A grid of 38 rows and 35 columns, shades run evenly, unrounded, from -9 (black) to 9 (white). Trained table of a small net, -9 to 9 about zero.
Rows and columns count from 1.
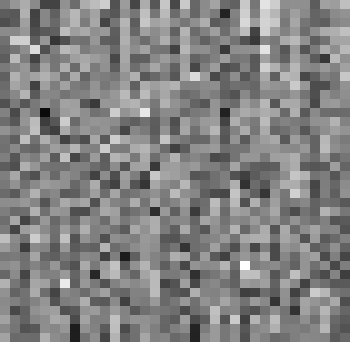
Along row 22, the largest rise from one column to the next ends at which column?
24
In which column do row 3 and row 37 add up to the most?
28
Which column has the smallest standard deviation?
21
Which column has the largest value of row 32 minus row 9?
7
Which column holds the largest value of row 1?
27
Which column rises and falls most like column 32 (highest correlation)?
1
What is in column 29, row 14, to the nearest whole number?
0
